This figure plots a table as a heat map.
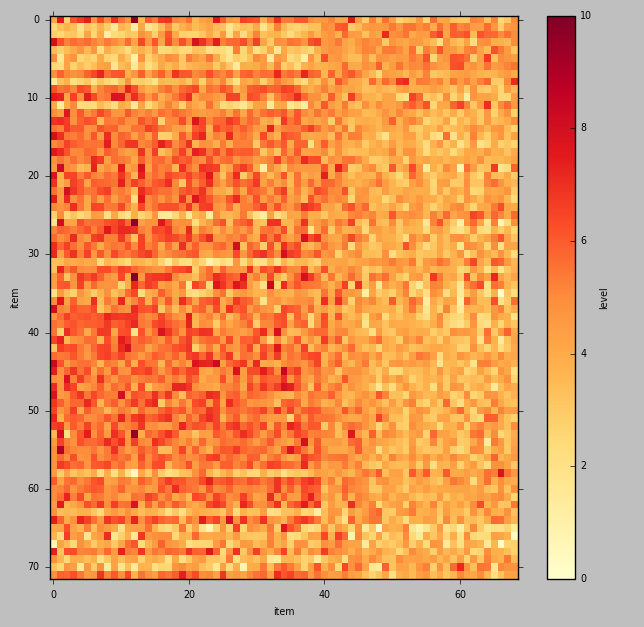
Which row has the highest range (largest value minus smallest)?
26
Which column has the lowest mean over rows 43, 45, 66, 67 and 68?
68
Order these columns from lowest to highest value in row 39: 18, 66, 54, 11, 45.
66, 54, 45, 18, 11
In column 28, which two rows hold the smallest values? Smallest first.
70, 11
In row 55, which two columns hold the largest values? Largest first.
1, 35
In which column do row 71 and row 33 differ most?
12
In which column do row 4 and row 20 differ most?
23
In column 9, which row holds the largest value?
10
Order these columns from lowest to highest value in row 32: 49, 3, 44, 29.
49, 44, 3, 29
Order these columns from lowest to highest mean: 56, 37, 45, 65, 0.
56, 65, 45, 37, 0
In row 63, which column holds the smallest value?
39
